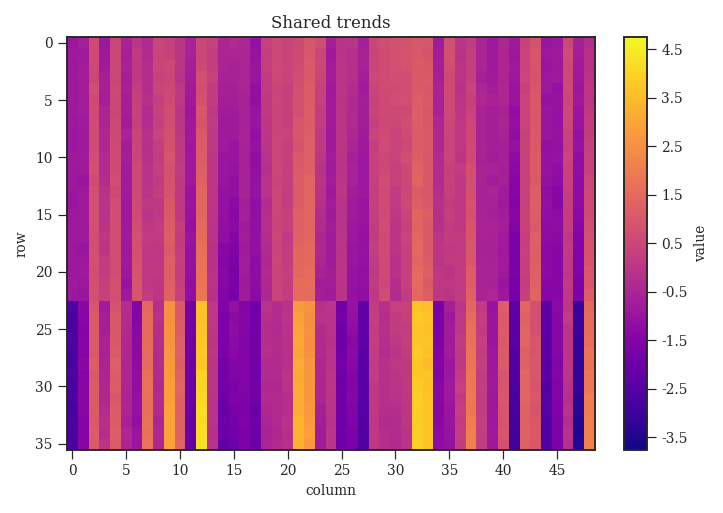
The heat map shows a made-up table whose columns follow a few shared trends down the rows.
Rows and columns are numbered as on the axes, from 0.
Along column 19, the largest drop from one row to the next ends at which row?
23
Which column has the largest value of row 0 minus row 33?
47
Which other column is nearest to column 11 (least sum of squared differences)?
14
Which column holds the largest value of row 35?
12
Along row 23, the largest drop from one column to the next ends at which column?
34
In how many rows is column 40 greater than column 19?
13
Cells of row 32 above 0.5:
15
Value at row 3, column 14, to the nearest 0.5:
-0.5
